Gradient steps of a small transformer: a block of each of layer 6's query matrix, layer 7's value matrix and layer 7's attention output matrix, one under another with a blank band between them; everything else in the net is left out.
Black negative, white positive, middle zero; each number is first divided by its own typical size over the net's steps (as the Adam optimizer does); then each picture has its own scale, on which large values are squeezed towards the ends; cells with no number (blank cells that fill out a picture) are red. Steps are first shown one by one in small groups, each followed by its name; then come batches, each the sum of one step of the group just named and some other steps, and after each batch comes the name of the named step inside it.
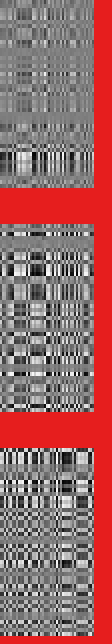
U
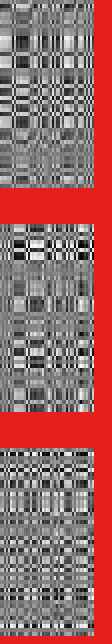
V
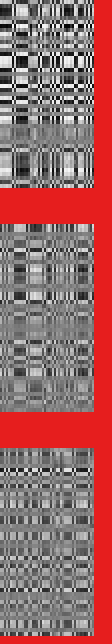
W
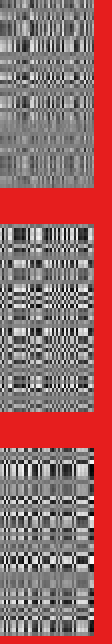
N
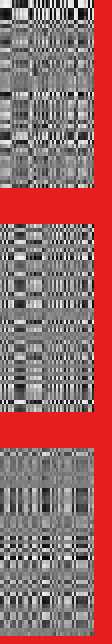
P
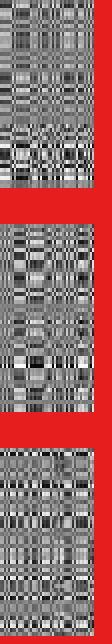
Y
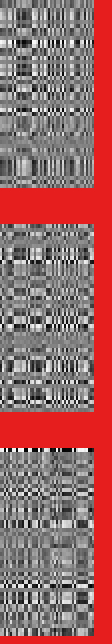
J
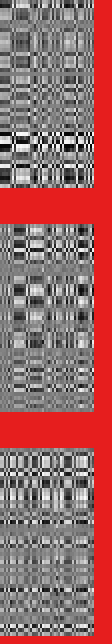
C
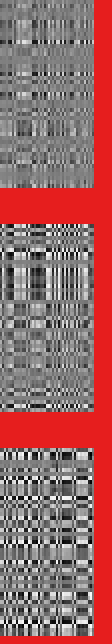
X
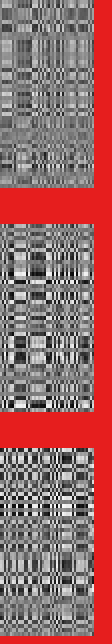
U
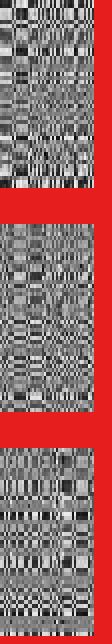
U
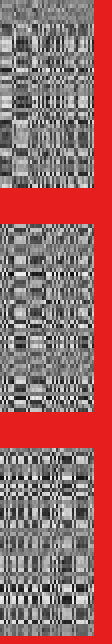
U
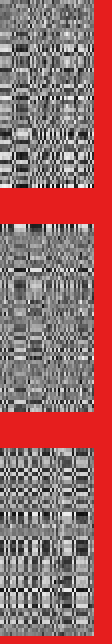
W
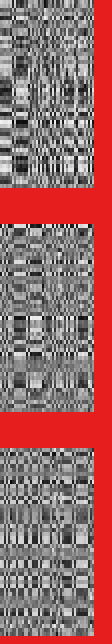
X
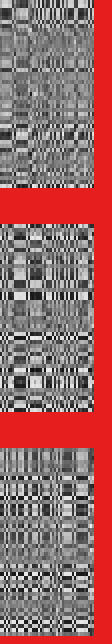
P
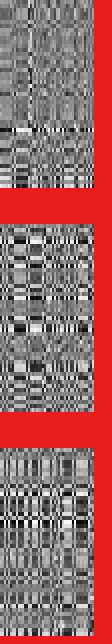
Y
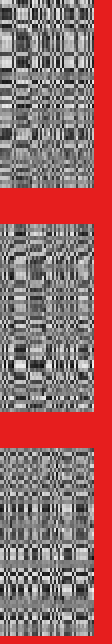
Y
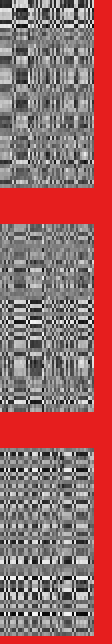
Y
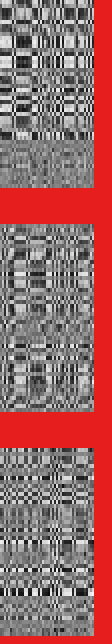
J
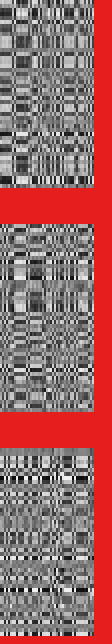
C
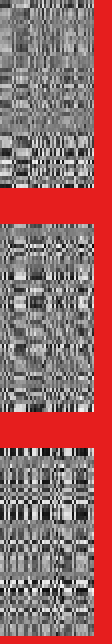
V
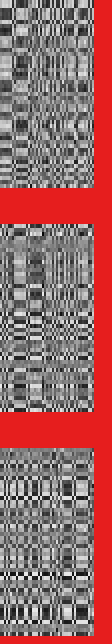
X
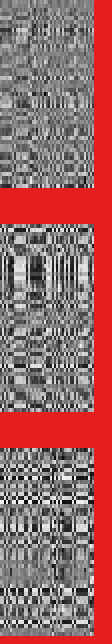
X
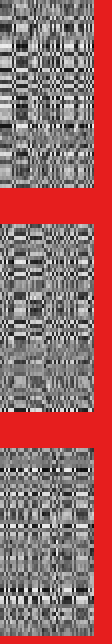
W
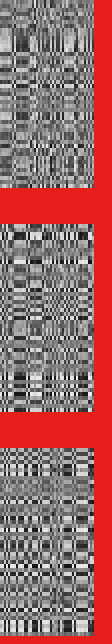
N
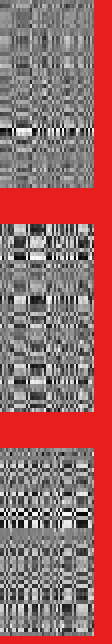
V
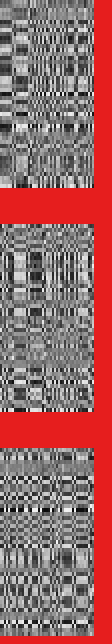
X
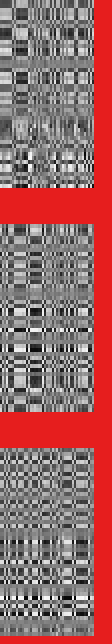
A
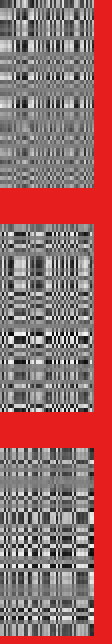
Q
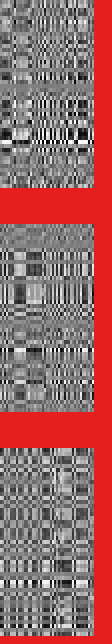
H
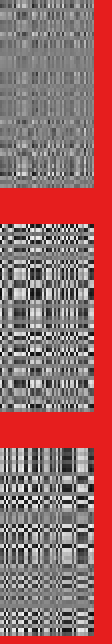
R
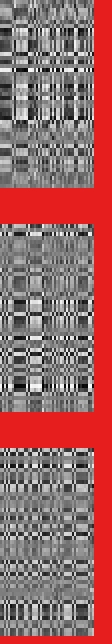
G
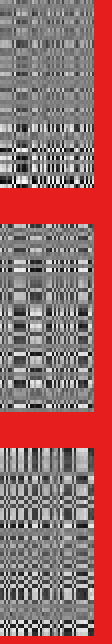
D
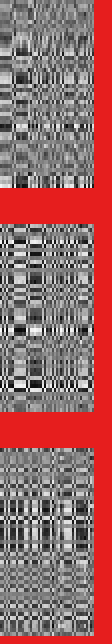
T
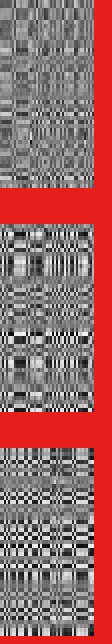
Q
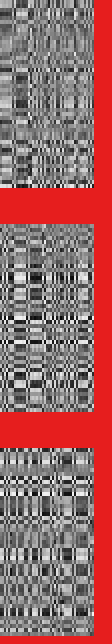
T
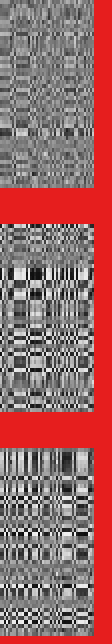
R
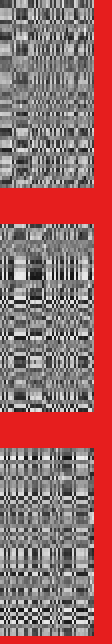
Q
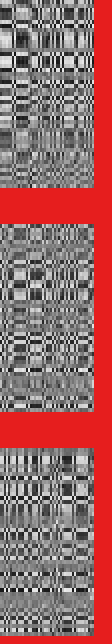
R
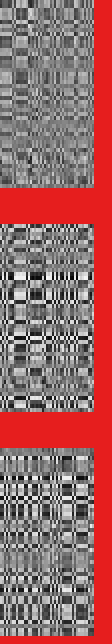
R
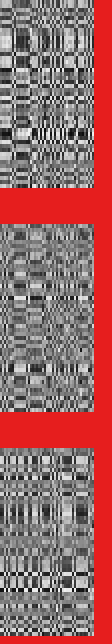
H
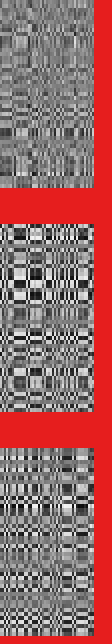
R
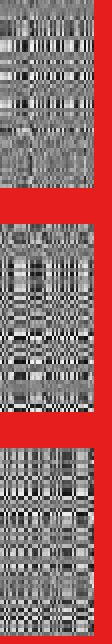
Q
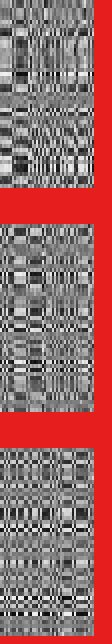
A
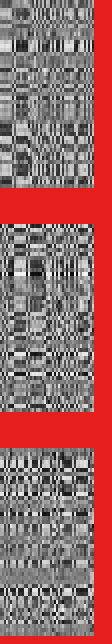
Q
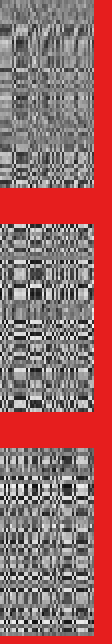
R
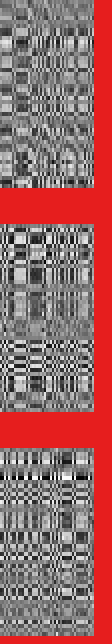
A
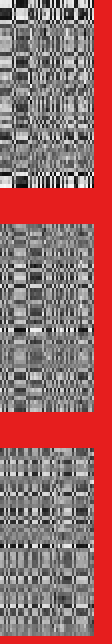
T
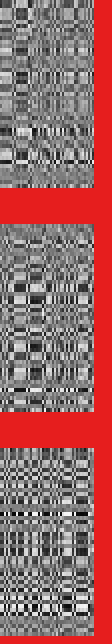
A
